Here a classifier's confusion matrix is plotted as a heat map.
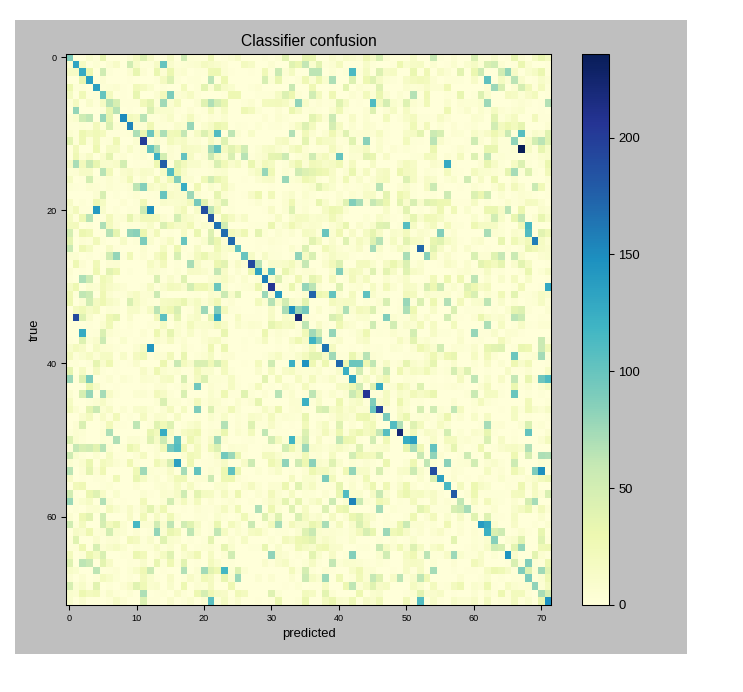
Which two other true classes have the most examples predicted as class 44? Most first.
31, 11
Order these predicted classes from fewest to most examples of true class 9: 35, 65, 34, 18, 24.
24, 34, 65, 35, 18
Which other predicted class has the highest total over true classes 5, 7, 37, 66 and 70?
36
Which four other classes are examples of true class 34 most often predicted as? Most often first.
1, 22, 14, 47
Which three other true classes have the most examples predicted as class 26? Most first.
13, 12, 44
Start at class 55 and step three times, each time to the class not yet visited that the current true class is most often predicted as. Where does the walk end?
67
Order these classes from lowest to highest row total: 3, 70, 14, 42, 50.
70, 3, 42, 14, 50
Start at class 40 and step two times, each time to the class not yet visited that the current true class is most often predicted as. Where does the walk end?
62
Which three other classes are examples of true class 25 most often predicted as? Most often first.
52, 45, 0
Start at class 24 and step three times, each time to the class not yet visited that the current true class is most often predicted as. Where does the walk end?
71
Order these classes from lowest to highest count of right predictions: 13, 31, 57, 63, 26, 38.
63, 26, 13, 31, 38, 57
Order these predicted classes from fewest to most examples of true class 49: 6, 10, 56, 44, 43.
10, 44, 43, 56, 6
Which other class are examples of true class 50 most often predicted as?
51
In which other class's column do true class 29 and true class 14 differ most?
56
